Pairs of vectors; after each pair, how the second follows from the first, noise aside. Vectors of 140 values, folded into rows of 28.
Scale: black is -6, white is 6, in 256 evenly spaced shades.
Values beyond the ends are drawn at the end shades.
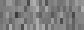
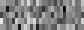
wrapped around, scaled up.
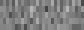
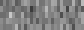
sign-scrambled.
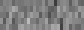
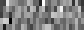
wrapped around, scaled up.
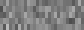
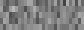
reversed, negated.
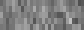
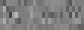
wrapped around, negated, partly zeroed.
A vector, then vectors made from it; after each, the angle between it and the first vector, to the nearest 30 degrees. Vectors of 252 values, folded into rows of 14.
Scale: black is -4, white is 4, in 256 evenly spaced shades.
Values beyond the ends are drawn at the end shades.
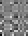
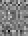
90 degrees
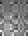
30 degrees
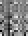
150 degrees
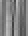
90 degrees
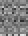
90 degrees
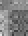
120 degrees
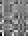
30 degrees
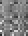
30 degrees
